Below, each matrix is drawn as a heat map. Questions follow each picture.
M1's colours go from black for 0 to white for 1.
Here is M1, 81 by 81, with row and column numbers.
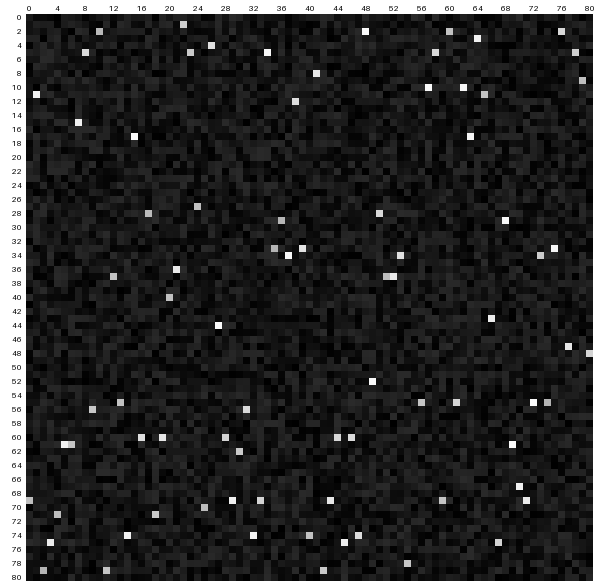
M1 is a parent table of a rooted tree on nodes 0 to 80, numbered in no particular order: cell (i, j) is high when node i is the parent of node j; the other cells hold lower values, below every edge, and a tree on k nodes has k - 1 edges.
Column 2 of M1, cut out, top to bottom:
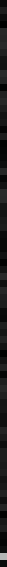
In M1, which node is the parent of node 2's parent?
9
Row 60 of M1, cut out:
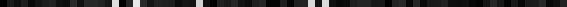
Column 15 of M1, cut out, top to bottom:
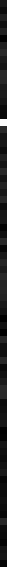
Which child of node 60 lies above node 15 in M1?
28
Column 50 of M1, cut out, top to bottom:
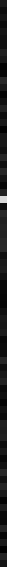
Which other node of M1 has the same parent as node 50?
17
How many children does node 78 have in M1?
1
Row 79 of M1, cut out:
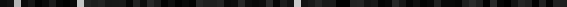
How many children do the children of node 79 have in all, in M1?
6
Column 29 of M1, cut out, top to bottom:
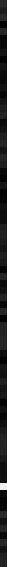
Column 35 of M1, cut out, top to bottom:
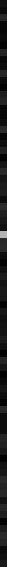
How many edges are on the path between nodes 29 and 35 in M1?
3
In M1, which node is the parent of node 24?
27
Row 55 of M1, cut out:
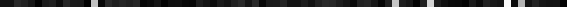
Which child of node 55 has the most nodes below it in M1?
61
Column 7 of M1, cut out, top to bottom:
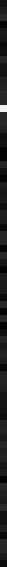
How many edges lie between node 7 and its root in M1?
9
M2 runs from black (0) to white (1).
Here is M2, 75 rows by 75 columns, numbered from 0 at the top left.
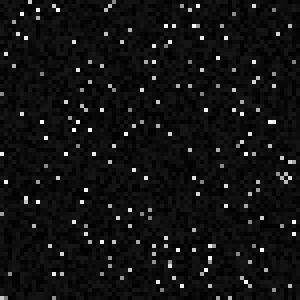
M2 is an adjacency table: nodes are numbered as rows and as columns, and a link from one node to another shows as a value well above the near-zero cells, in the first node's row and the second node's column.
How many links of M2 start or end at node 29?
2
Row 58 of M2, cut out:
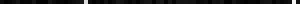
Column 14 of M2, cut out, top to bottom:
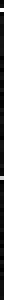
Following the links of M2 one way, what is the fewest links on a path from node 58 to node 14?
3
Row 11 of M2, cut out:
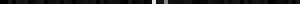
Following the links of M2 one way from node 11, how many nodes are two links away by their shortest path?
6
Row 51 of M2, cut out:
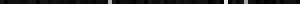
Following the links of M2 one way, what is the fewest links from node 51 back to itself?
2
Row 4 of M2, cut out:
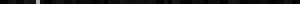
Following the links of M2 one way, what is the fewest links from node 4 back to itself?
4
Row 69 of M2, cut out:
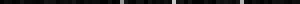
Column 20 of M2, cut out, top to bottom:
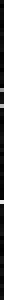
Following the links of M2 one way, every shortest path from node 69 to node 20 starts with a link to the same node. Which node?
node 60
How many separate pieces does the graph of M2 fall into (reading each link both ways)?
2
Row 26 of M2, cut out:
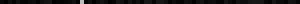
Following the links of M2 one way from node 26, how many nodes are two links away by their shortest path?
2
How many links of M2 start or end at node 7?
2
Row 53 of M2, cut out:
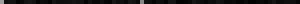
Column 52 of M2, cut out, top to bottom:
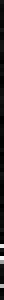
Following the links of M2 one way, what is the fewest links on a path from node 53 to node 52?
7
